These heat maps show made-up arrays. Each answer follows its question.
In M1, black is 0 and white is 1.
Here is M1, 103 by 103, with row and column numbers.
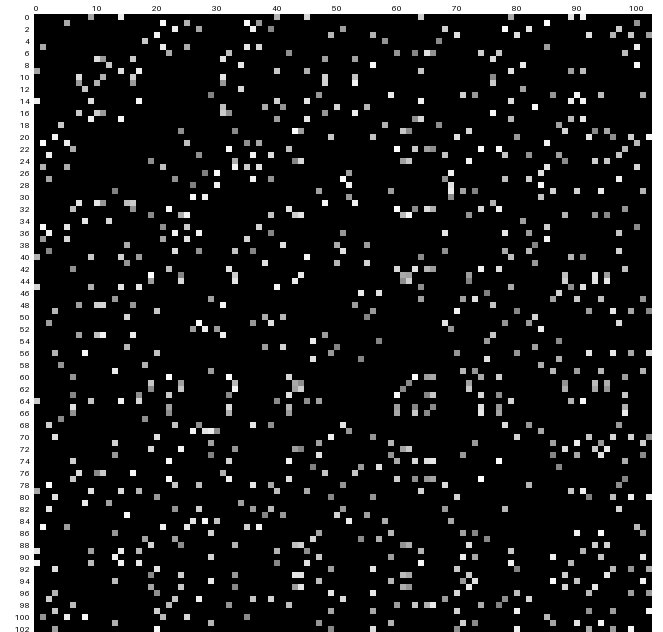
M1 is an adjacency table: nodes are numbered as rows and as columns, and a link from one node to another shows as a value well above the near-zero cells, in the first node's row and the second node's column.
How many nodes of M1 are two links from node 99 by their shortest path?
1
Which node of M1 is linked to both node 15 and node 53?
node 31
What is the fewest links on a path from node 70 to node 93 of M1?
6
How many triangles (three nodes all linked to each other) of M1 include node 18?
2
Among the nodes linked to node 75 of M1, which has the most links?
node 87
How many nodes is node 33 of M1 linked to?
12
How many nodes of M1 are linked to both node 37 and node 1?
5
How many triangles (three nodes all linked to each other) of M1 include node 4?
2
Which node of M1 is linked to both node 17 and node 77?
node 63
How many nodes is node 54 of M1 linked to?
4
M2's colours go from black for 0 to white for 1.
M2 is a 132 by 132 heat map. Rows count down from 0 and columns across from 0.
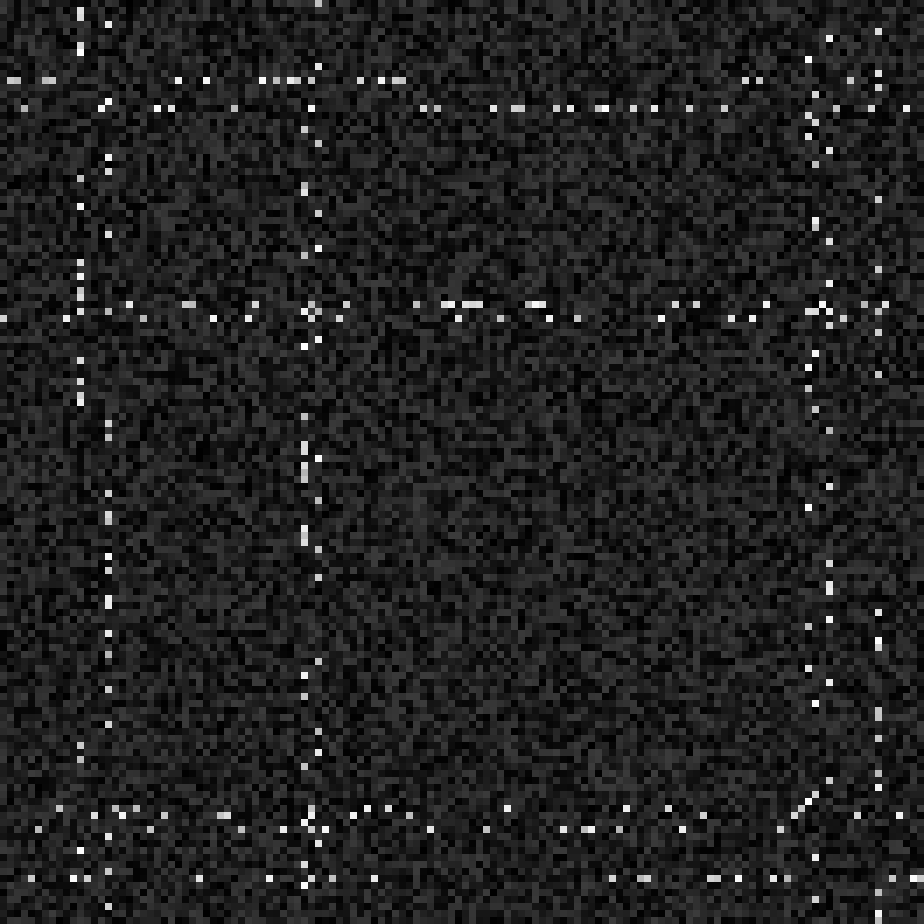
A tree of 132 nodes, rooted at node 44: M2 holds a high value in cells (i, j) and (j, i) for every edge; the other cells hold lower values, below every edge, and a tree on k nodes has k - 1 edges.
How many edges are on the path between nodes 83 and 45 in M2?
3
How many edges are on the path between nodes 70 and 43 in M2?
3
